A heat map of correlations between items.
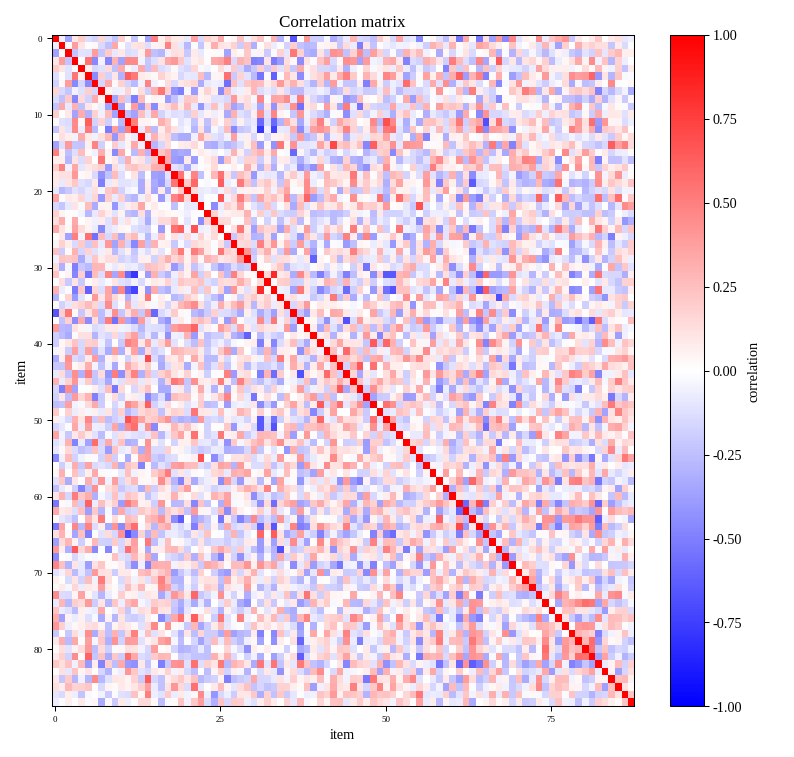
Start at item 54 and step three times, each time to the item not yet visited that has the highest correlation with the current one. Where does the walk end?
42
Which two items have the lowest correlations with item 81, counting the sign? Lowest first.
37, 55
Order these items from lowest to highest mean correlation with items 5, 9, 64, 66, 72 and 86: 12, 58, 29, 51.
29, 58, 51, 12
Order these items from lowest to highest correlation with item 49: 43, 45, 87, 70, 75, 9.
9, 70, 43, 87, 75, 45
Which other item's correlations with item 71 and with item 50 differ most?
48
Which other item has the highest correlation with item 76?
21
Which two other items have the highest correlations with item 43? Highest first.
46, 48
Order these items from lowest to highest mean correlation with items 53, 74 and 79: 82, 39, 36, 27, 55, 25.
82, 55, 25, 27, 39, 36
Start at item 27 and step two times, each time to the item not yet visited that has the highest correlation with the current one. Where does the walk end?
33
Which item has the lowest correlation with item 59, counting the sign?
4
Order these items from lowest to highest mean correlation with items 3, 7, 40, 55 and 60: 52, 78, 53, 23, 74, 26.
53, 52, 23, 74, 78, 26
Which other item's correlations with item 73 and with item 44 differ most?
64
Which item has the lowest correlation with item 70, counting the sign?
47
